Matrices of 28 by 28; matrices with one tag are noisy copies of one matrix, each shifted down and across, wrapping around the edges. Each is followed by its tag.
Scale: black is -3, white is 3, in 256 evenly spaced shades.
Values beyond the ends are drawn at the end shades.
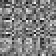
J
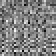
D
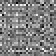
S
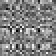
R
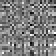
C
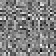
D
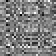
S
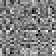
J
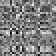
R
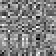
J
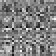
J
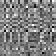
D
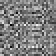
S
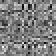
R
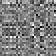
S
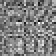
J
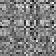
R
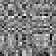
J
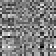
C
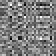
S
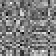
J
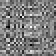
C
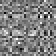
R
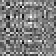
C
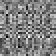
D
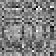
J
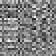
S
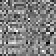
C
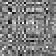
C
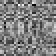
J
